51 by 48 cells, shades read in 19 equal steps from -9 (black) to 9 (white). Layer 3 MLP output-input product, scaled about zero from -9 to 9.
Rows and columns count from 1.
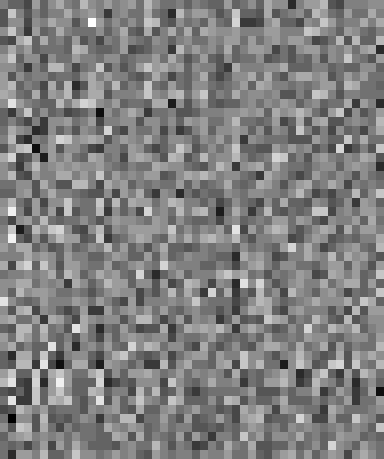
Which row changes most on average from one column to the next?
41
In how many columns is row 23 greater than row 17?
24
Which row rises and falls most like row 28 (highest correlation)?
48
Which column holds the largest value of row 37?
10
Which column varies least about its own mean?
47
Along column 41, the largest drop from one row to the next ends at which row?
25
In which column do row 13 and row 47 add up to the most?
38
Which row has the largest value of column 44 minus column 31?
16
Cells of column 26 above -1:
31
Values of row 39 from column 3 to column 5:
-2 0 -2
